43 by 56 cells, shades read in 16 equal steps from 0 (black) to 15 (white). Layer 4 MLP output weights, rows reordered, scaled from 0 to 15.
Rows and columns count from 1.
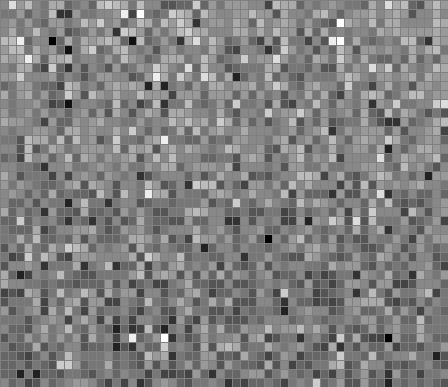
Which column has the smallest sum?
6
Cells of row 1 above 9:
18
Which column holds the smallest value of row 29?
31
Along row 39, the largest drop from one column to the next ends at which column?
43
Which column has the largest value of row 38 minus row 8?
17
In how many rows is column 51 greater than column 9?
19
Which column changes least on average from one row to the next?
2
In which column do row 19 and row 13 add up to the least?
30
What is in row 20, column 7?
4
